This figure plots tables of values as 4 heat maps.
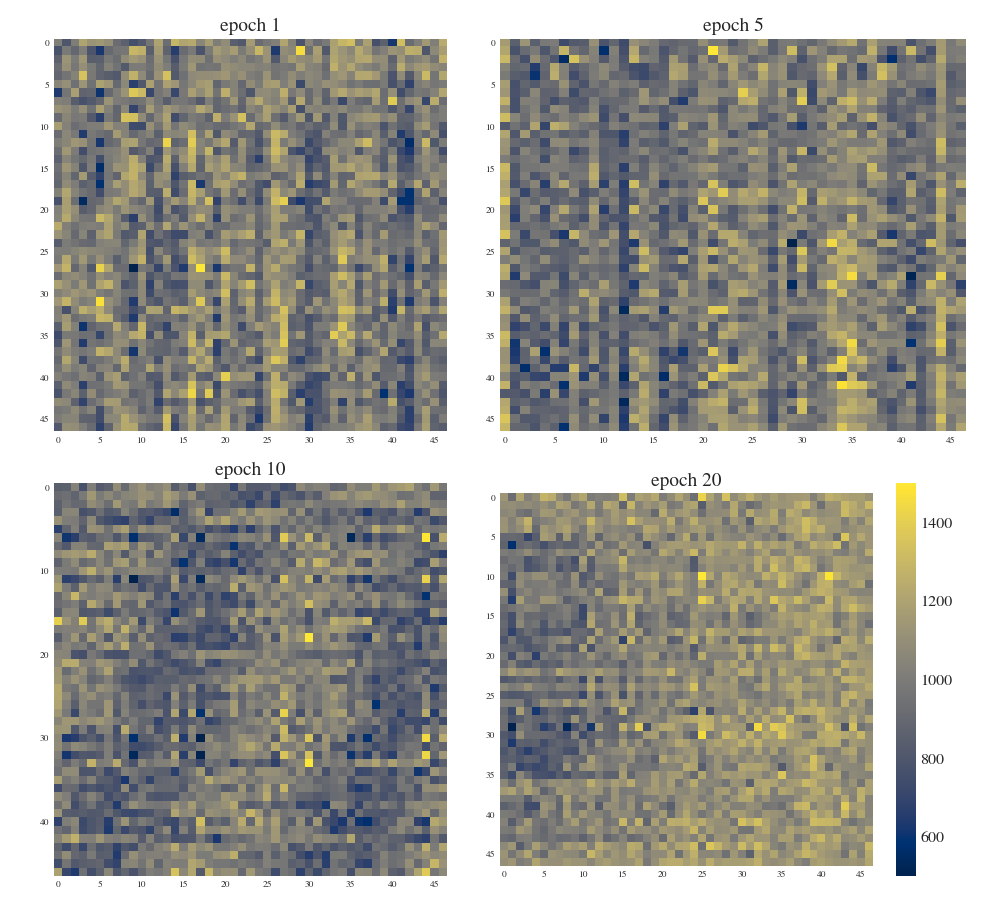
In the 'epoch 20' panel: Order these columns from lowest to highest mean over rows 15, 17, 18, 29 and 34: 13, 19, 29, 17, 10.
10, 13, 19, 17, 29
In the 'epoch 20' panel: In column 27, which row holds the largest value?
44
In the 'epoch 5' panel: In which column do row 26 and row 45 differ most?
13
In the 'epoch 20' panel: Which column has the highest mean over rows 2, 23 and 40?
43
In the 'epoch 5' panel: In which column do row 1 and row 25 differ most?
30
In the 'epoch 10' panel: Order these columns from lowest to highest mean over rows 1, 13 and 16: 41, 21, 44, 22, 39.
44, 22, 41, 21, 39
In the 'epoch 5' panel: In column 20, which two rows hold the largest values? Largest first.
19, 41
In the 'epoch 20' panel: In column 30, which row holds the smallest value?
18
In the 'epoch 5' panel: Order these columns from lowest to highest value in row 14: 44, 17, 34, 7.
7, 17, 34, 44
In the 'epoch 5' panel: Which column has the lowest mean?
12
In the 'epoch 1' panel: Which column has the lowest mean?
42
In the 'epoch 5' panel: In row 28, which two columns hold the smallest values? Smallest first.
41, 1
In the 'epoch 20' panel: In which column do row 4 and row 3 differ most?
16
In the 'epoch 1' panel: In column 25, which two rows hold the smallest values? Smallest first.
17, 24
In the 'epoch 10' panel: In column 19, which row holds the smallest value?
42
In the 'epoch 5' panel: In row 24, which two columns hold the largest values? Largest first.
33, 43
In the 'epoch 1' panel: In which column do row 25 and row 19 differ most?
3
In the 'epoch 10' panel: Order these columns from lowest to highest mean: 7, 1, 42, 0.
7, 42, 1, 0
